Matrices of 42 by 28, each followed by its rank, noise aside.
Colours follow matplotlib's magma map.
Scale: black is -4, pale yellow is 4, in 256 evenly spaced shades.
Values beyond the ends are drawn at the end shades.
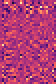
four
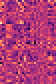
four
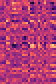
two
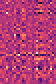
three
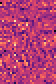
six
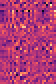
three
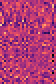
five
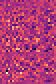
six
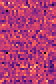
five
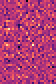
five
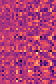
three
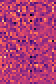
four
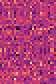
four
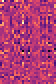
four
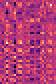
two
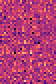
five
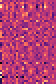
three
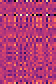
two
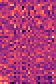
four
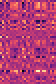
two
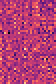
six
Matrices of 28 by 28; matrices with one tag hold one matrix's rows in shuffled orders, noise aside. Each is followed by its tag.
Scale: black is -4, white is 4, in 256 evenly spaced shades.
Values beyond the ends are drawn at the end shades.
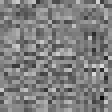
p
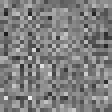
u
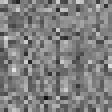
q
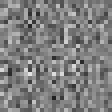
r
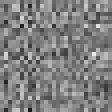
u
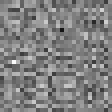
p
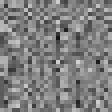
q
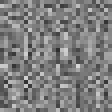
q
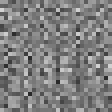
q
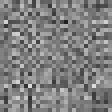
u
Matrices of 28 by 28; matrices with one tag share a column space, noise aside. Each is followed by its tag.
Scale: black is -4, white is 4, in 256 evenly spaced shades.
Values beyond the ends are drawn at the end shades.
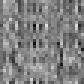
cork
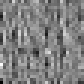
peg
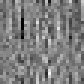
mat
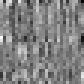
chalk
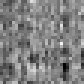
cork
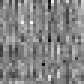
chalk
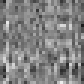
cork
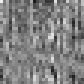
mat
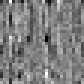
chalk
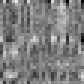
chalk
